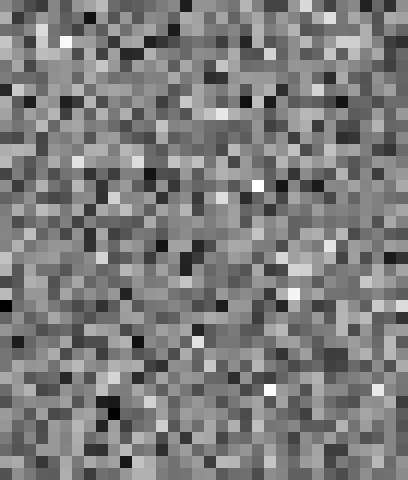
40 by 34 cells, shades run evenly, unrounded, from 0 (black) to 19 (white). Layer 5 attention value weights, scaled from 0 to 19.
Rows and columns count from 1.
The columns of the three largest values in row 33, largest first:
23, 32, 9
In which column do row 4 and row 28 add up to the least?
21
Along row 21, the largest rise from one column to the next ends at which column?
15
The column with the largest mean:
22
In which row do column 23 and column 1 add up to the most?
5
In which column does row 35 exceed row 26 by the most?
1
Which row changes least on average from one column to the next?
40
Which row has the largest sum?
14
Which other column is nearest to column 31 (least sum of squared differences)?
16
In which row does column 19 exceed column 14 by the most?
17
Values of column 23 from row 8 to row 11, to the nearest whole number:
13 2 7 5
